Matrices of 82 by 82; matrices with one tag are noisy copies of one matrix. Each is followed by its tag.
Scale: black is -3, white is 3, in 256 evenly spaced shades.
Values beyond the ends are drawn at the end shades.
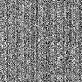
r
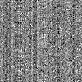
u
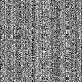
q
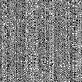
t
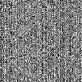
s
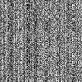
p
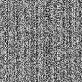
r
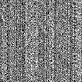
t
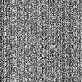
s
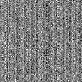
r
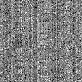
u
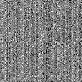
r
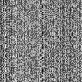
s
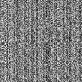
r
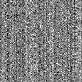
t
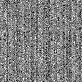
r
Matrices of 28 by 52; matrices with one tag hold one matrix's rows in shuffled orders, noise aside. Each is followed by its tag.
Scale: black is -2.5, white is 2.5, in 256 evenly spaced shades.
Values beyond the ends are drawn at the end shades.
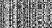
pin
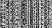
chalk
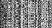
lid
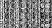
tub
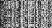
lid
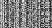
tub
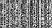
chalk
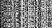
lid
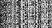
lid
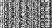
tub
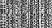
chalk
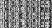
tub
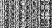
tub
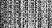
lid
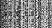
lid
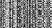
pin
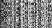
lid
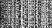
lid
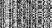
pin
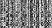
chalk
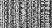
tub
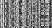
tub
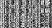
tub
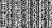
chalk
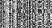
pin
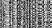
pin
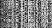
lid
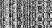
pin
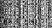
lid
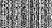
chalk
